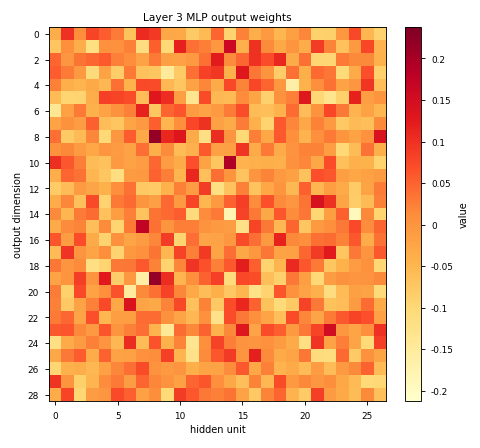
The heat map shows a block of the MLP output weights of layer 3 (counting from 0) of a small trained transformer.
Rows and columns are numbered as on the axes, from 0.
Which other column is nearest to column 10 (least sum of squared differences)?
6
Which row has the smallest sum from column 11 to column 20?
20
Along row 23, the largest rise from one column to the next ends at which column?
10
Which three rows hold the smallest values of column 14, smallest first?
14, 19, 0
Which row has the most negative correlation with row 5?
11
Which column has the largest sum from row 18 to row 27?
15
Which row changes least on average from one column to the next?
26
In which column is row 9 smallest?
23
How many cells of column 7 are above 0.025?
10
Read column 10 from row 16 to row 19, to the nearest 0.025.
-0.1 0.075 0.025 -0.05
